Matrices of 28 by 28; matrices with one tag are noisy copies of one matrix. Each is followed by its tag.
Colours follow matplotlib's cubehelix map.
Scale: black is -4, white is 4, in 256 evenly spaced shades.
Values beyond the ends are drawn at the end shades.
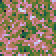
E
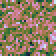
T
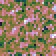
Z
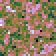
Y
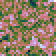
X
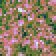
E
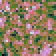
Y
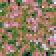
T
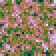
T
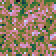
Z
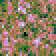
E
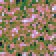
Z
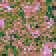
Y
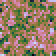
X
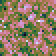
E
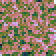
T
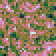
Y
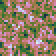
E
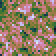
E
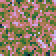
T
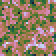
X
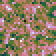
Y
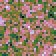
Y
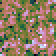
X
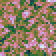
X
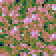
Z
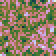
X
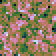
E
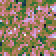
Z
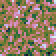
T
